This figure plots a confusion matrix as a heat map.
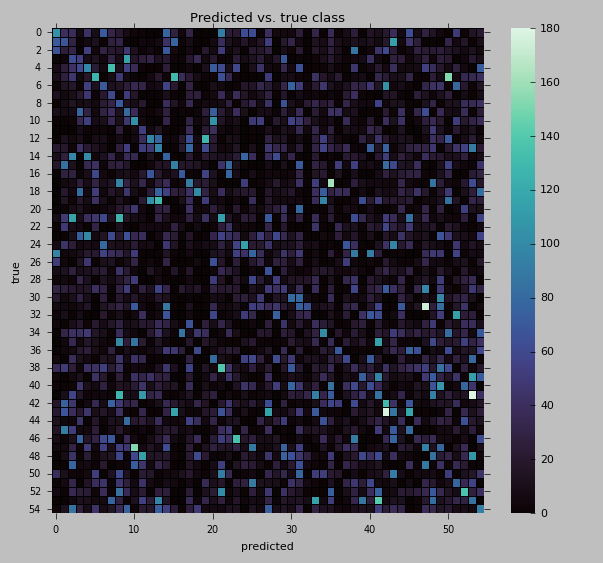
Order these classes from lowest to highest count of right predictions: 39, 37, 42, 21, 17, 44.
44, 37, 39, 17, 21, 42
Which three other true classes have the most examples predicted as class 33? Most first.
53, 41, 43
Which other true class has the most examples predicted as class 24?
14
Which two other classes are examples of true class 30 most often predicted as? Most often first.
49, 31
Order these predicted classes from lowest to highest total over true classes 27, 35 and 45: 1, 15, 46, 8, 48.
46, 15, 48, 1, 8
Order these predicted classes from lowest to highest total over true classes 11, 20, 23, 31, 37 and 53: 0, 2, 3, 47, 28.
0, 2, 3, 28, 47
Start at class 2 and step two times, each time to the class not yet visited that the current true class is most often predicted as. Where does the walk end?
21
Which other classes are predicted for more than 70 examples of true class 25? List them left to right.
0, 38, 40
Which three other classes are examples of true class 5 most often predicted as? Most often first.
50, 15, 21
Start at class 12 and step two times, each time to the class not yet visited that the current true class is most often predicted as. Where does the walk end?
13
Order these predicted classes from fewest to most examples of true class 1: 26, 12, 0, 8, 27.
12, 26, 8, 27, 0
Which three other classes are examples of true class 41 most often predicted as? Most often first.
53, 8, 11
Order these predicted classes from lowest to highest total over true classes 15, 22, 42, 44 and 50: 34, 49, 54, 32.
32, 49, 54, 34
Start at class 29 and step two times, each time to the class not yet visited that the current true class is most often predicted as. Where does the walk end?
10
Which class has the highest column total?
8
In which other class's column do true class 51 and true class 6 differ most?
42
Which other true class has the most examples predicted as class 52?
40
